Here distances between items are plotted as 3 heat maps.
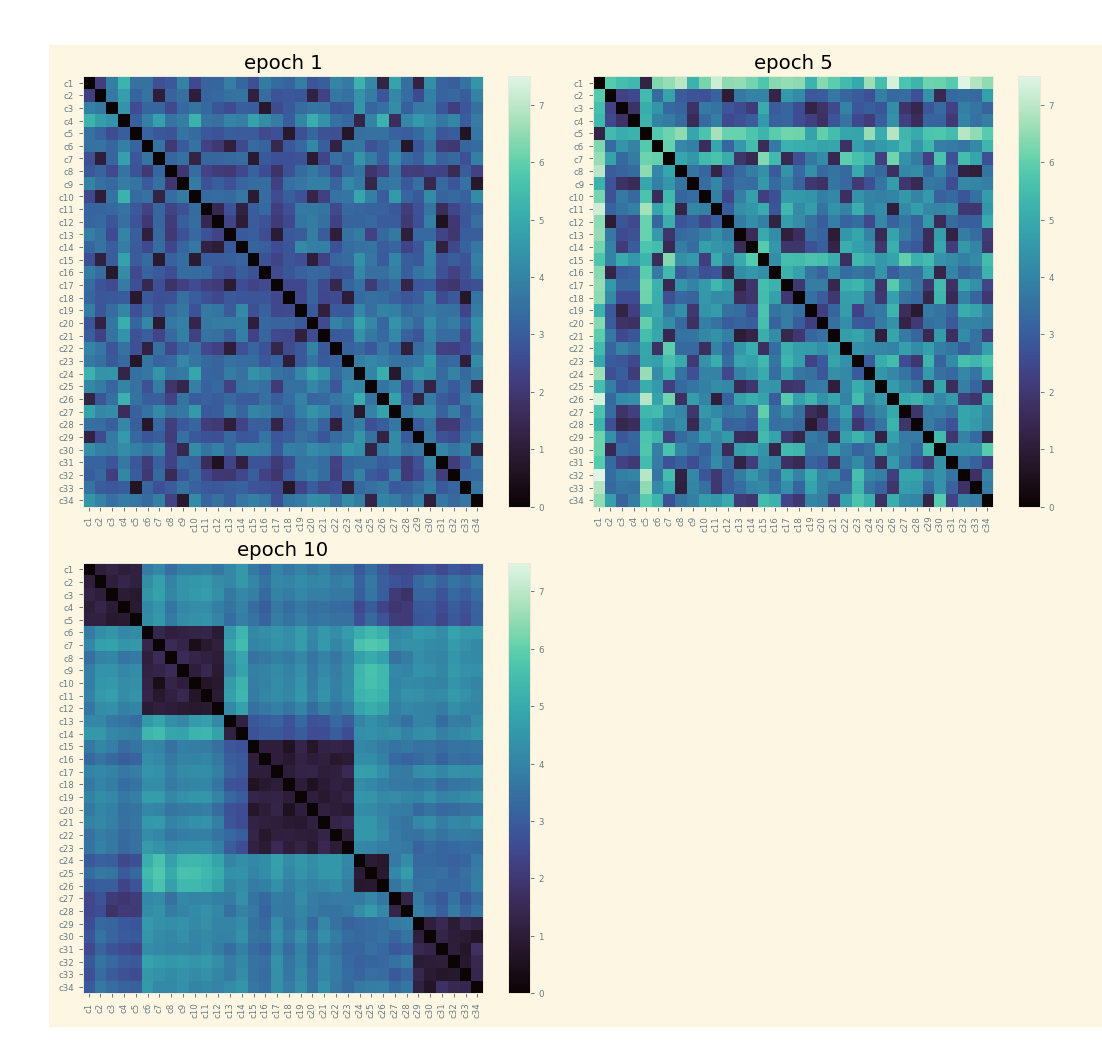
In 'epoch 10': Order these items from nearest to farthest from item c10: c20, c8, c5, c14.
c8, c20, c5, c14
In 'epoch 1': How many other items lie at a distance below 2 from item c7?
4
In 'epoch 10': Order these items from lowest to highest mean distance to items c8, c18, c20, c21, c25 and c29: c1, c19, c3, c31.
c19, c31, c1, c3
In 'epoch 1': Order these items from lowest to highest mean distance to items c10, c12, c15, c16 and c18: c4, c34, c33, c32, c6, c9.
c33, c32, c6, c9, c34, c4
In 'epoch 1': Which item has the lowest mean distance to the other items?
c17
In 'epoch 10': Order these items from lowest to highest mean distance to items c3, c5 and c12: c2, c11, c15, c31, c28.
c2, c28, c31, c11, c15
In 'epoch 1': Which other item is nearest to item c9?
c34
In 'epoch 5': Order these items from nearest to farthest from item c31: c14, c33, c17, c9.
c17, c14, c9, c33
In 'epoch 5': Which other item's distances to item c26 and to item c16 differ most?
c30
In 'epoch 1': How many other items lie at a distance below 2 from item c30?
3
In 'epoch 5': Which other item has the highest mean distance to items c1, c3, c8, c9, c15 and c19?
c7
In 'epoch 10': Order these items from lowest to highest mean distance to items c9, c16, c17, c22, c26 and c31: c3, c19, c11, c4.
c19, c4, c3, c11
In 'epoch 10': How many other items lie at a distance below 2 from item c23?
8
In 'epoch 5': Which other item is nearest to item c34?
c29
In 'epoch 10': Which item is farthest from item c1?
c14
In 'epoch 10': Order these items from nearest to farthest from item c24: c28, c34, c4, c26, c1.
c26, c4, c1, c34, c28
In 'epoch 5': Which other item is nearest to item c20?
c27
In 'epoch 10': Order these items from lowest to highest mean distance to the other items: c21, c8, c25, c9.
c21, c8, c9, c25
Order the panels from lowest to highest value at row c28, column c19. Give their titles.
epoch 5, epoch 1, epoch 10
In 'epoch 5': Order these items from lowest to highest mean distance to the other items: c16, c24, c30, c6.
c16, c24, c30, c6
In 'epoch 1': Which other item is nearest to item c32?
c8
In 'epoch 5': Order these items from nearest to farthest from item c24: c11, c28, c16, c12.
c12, c28, c16, c11
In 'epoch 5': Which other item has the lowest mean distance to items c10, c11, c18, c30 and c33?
c8
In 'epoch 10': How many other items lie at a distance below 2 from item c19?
8
